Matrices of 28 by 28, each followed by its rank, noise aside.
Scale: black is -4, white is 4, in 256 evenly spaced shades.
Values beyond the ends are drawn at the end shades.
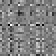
two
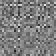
three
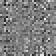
five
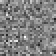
six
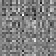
three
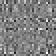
three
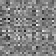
three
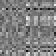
two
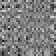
four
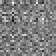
three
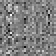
five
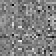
six
